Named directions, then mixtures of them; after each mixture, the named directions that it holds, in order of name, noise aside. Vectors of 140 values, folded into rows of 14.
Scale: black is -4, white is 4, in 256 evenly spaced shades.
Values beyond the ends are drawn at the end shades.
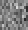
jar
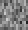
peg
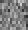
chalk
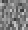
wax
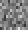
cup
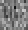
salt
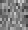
chalk.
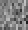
jar, peg.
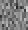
jar, peg.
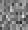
cup, jar, peg.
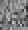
chalk, cup, jar.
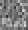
cup, peg, salt.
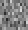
cup, peg.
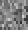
jar, peg.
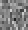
jar, wax.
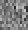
jar, salt.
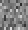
cup.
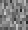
peg.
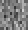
cup, peg, salt.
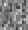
chalk, jar, peg.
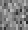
jar, peg.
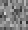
peg.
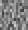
wax.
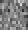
chalk.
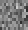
jar.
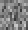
peg, salt, wax.
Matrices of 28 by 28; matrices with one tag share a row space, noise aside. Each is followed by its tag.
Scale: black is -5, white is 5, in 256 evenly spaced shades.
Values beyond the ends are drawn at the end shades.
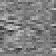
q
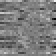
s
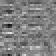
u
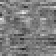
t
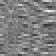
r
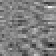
r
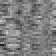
q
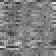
q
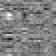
u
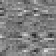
r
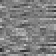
t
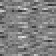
r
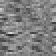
q
